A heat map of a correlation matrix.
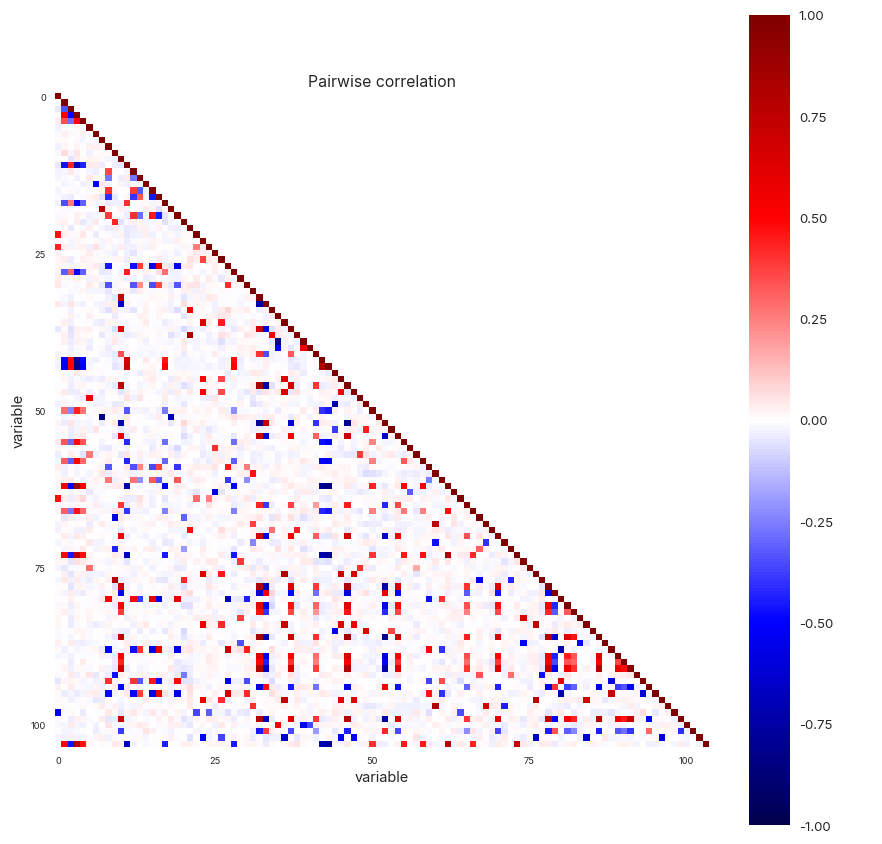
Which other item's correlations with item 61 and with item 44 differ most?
49
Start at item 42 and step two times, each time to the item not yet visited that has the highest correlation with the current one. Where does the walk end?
11
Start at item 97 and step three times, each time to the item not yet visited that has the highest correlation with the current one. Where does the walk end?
31
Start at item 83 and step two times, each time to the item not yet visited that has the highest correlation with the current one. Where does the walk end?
29
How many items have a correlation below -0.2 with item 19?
7
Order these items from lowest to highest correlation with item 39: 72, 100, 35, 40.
35, 100, 72, 40
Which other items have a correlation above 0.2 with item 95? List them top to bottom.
13, 16, 27, 30, 59, 88
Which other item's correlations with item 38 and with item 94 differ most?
21
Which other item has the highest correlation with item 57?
48
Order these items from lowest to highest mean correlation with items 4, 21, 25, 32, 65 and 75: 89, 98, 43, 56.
43, 98, 56, 89
